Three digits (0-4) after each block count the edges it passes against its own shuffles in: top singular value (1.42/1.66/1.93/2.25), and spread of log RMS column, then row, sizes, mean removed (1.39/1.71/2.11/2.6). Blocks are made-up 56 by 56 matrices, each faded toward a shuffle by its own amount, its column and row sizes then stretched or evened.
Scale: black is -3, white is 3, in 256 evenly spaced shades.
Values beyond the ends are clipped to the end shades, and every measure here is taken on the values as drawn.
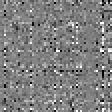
2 4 3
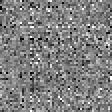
1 3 2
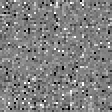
0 2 1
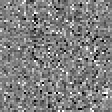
0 3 0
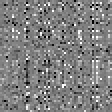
4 4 1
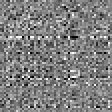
4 2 4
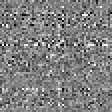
2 1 4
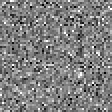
2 1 1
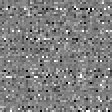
0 0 4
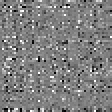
2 3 4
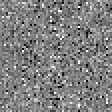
0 3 0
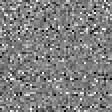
0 0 4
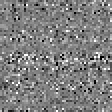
0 1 4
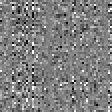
3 4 0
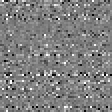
2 0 4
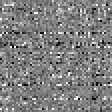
2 1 4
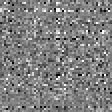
1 2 4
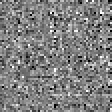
0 3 3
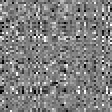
4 4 2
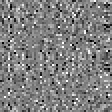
3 2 0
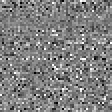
0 1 4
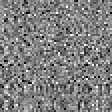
3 0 1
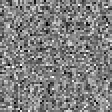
2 0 0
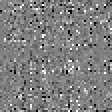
0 4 3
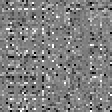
3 4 2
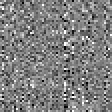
3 4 0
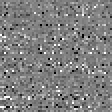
1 1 4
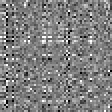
4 4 3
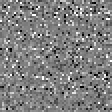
0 1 3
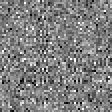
3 0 1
